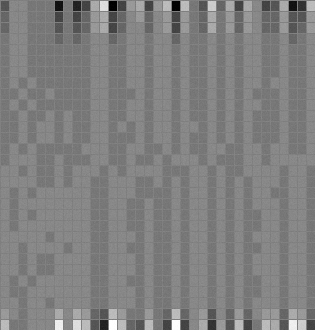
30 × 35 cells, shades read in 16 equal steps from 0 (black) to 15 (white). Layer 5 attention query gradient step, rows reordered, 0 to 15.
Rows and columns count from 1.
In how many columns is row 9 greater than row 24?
13
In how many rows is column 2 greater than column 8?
14
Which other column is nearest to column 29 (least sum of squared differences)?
2
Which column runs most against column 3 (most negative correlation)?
4
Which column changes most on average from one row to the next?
20
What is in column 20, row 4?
6
